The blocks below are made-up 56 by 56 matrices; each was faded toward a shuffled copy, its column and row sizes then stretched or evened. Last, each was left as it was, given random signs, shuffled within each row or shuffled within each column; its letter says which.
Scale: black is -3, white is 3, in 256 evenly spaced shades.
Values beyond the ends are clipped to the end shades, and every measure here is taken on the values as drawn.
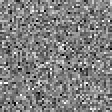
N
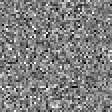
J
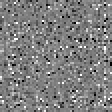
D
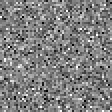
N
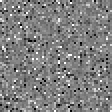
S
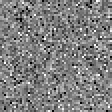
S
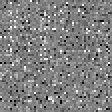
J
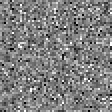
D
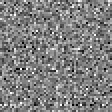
N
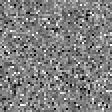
N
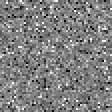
N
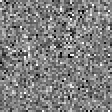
D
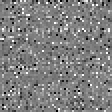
J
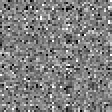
J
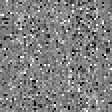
S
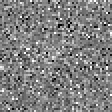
N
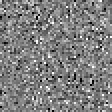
S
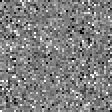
S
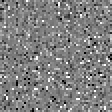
S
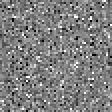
S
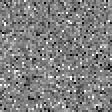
N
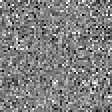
J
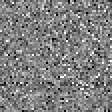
N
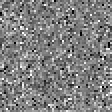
S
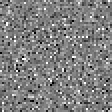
N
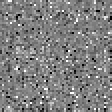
J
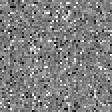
J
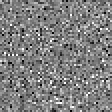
J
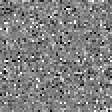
D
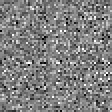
J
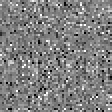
J
